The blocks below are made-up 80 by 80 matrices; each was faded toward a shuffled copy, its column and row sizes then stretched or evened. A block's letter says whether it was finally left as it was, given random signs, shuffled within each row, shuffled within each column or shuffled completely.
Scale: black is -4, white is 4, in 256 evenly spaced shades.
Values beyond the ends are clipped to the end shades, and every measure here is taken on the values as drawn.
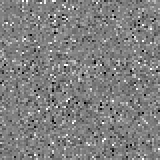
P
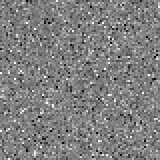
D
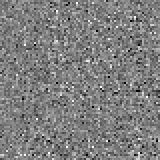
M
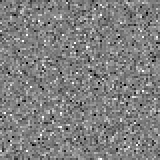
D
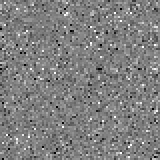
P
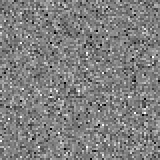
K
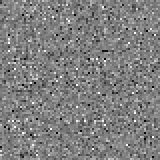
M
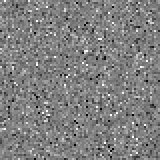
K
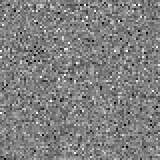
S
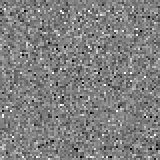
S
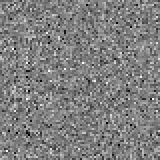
M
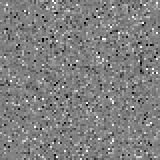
K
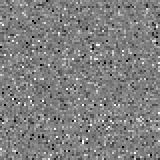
S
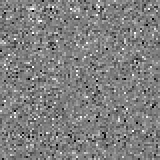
M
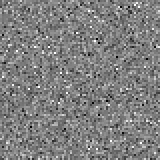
S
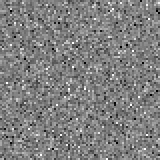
D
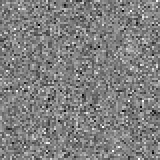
K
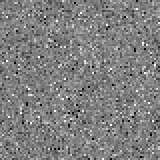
S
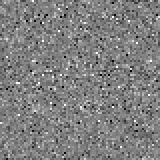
S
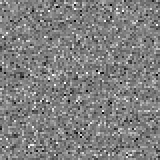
S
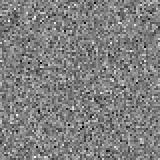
D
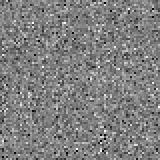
K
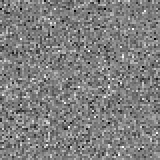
M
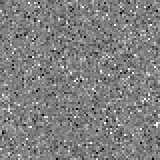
D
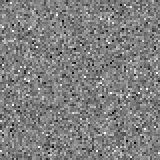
D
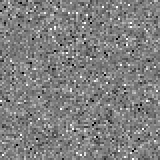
D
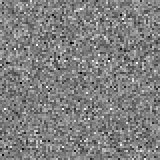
S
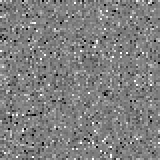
P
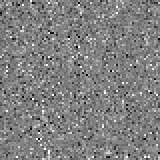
M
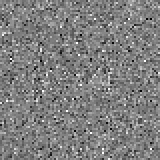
M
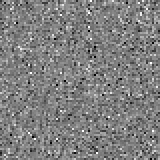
M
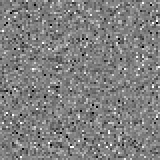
P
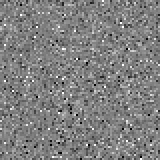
M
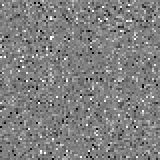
P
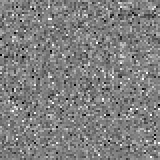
P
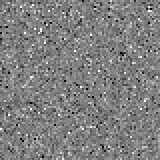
D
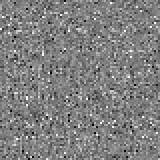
P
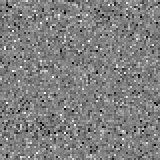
S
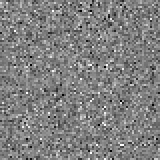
M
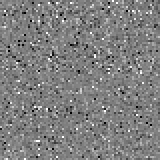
P
